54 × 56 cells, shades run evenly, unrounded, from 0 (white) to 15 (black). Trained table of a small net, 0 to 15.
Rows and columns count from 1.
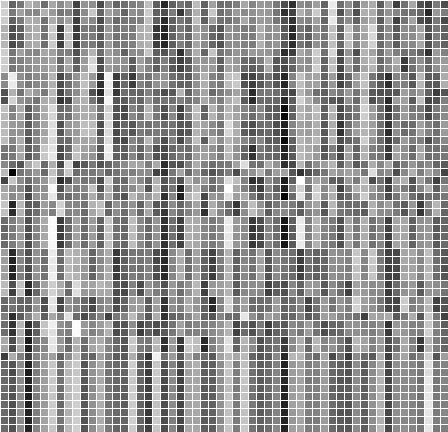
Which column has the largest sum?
36
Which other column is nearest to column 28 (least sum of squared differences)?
22
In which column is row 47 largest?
4
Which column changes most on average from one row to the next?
2
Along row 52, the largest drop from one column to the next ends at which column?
20
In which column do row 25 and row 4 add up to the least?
7
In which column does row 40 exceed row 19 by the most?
14
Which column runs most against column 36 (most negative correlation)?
38
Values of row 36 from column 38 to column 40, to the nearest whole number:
9 6 6
